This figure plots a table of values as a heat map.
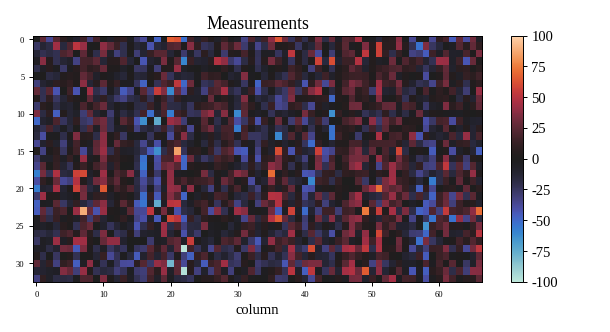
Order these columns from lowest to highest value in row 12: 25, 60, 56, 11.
11, 60, 56, 25
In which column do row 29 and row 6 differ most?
23
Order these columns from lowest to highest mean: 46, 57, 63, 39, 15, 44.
15, 57, 44, 39, 63, 46
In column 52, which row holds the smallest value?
30
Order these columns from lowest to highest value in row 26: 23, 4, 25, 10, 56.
56, 23, 25, 4, 10
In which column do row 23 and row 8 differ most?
7
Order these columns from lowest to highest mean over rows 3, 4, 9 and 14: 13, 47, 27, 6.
6, 13, 27, 47
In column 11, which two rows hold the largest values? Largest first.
27, 1
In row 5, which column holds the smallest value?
58
